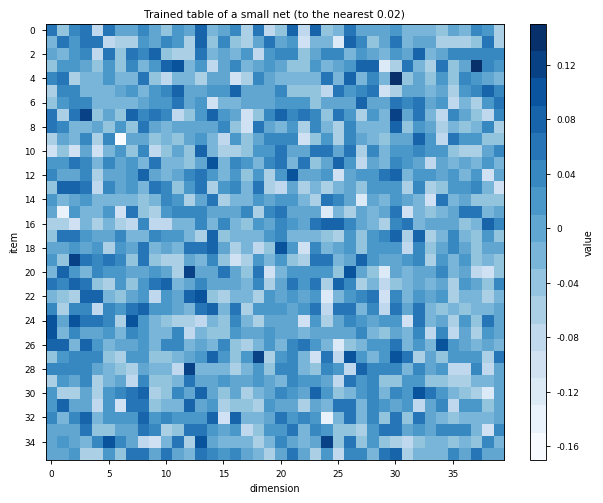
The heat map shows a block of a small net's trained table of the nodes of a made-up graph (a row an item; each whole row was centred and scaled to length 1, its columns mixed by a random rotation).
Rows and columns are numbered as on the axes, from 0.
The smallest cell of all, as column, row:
6, 9
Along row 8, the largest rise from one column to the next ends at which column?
18
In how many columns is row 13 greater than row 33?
16
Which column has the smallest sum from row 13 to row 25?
33
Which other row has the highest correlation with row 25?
24
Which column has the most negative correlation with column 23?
17
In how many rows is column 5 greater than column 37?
17
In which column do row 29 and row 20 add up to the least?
29
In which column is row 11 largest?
14
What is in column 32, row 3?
-0.02
